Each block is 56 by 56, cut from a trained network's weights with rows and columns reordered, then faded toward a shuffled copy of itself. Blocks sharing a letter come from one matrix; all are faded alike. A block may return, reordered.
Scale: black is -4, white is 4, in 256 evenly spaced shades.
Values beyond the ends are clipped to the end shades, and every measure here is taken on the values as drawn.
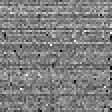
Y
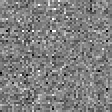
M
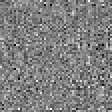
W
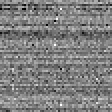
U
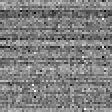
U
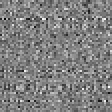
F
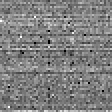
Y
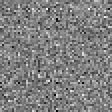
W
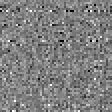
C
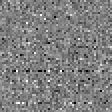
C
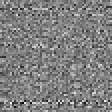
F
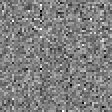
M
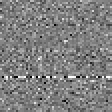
F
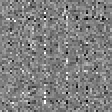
M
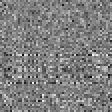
F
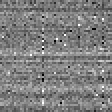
Y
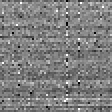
Y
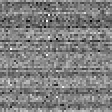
U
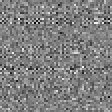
F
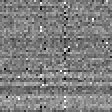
Y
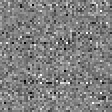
C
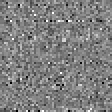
C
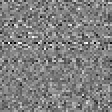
F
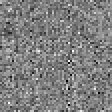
M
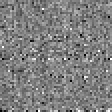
C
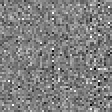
M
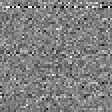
F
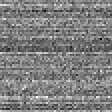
U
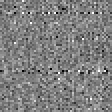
C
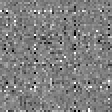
W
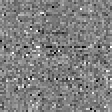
C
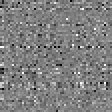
W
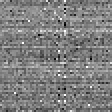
Y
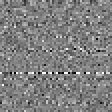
F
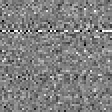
F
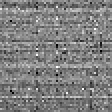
Y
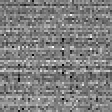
Y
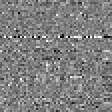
F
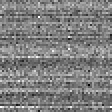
U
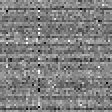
Y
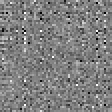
M
